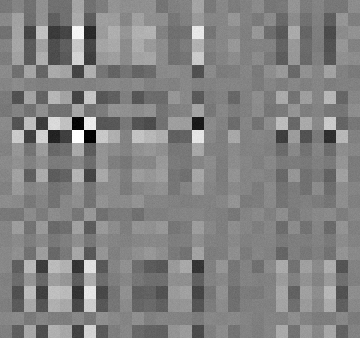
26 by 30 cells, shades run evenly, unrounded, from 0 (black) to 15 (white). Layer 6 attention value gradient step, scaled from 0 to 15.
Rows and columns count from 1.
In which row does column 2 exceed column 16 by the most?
11
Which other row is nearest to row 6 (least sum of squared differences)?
22
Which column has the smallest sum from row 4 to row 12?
8
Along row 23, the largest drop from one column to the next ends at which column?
9
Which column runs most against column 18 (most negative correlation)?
30
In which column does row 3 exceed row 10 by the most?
7
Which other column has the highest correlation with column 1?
23
